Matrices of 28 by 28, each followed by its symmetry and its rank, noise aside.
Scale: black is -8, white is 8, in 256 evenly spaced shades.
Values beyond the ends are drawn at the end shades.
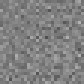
no symmetry, rank six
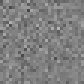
no symmetry, rank eight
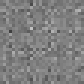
no symmetry, rank four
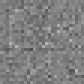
no symmetry, rank eight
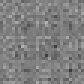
symmetric, rank six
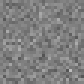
no symmetry, rank eight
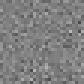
antisymmetric, rank six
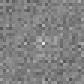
symmetric, rank six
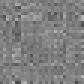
antisymmetric, rank four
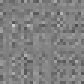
no symmetry, rank four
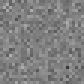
symmetric, rank eight
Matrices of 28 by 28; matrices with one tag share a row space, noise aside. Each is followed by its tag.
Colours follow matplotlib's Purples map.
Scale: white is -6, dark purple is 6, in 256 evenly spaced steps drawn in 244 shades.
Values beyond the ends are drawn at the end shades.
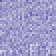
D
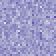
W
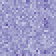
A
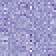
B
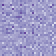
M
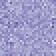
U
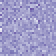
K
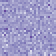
B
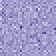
K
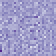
K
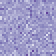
D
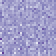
K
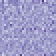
U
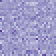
K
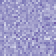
W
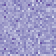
W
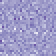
K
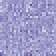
D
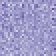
U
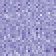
W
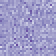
D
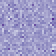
U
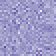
W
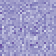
K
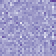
U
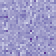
B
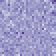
U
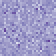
W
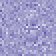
K
